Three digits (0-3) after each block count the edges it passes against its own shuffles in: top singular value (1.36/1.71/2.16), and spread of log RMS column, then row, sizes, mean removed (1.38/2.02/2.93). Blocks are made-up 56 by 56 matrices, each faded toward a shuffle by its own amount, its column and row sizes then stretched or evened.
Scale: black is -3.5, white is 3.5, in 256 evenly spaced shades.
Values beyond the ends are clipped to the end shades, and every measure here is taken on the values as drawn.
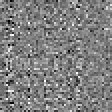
2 2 1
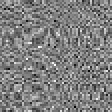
3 0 0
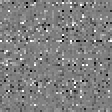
1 1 2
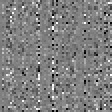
1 3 1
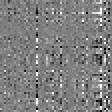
3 3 2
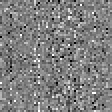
1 2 0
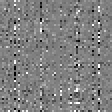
1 3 1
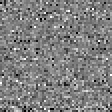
1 0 2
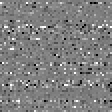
0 0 3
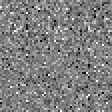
1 1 0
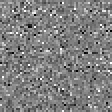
1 0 1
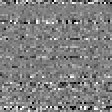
2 0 3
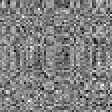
3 1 0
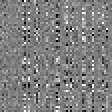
3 3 1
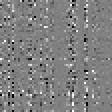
2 3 2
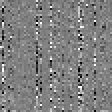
1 3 0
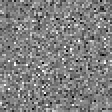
0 0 0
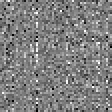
2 2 0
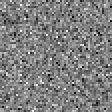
0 0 0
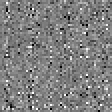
0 2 1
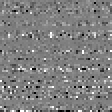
1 0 3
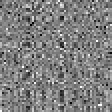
3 1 0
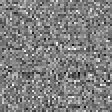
2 0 1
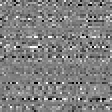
3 0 3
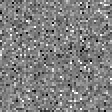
1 1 0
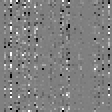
2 3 1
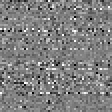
0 1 3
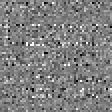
1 1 2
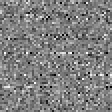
1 0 2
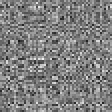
3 1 2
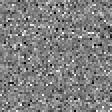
0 0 1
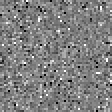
0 1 0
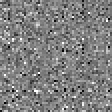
1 2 1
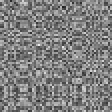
3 0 0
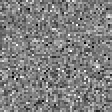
1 0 0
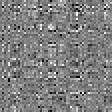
3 2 2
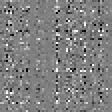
1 3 2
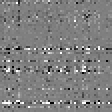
2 2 3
